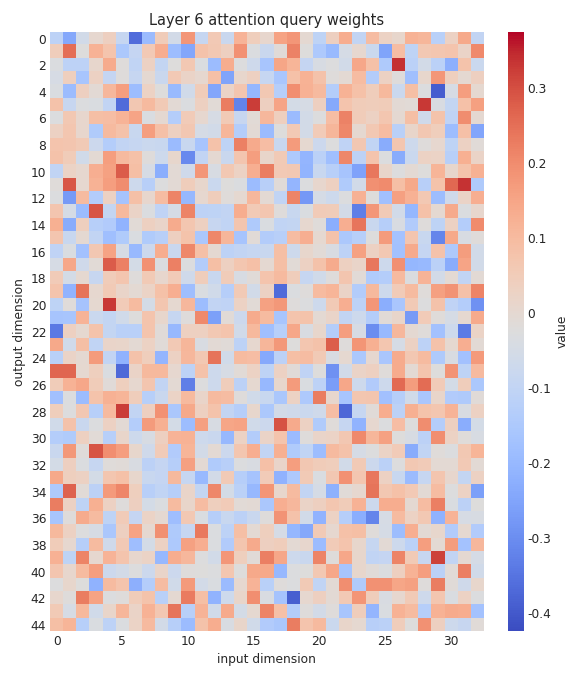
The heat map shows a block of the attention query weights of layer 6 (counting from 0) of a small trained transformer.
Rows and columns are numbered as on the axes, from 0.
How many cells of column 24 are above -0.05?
30
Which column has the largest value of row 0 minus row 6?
18
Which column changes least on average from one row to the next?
7
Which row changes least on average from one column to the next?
32
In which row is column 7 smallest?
0
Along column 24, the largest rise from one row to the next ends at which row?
23
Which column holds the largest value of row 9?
22
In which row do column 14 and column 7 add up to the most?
29
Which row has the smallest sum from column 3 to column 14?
8
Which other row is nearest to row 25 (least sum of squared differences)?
1
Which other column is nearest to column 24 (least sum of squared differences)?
4
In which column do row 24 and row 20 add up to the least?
25
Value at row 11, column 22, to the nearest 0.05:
-0.15
